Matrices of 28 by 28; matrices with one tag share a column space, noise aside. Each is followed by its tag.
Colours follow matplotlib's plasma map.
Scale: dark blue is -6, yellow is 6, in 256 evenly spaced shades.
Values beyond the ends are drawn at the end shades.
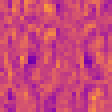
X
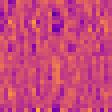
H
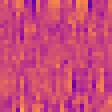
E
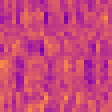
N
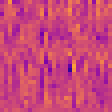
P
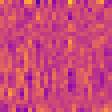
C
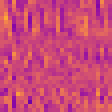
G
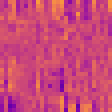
E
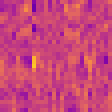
X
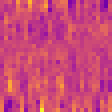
E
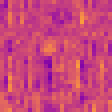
N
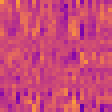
G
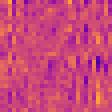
P
